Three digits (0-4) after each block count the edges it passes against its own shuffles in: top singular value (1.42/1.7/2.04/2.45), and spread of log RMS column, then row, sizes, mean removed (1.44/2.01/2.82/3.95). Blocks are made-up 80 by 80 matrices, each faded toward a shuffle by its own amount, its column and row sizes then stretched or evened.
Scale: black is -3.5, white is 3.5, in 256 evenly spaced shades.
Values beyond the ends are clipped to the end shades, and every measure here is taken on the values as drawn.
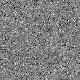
1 0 0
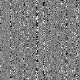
2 3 0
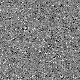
0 0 1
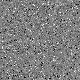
0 0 0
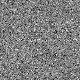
0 0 1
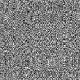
3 2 0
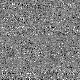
0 0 2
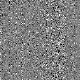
0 3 0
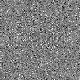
3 0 0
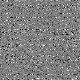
0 0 3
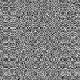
4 0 2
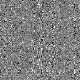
2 2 0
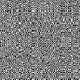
4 1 2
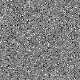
1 1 1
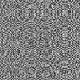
4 2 0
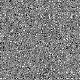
2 1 1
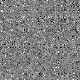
1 1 2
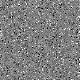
0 2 0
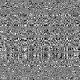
4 0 3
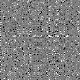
3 2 1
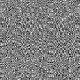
4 1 0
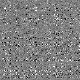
0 2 3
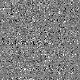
0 2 2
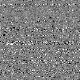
0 0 3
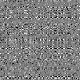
4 0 3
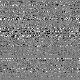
0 0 4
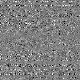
2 1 3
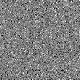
2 0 1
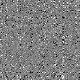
2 2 2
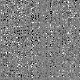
0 3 2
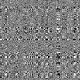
4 2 3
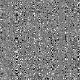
2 3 1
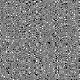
4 2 0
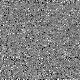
0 0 2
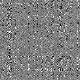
1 3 2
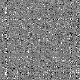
2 2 2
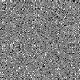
3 1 0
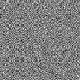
4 1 0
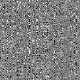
3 3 0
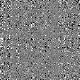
1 3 2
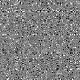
3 0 1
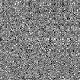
3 1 1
